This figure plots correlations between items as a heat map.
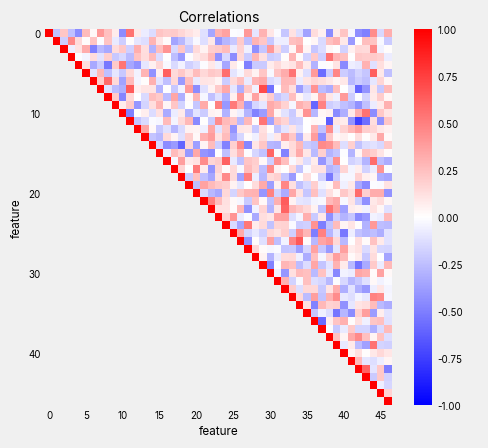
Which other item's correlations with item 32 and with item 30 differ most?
15
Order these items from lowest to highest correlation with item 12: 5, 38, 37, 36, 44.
37, 5, 44, 36, 38
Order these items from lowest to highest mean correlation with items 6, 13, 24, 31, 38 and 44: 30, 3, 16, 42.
30, 42, 3, 16
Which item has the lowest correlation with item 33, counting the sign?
18
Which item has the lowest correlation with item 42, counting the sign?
11
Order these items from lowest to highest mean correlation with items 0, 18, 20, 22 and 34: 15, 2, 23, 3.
3, 23, 15, 2
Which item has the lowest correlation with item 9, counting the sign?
36
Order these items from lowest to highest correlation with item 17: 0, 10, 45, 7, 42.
7, 10, 42, 0, 45
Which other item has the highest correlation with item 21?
32
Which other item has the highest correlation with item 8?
6
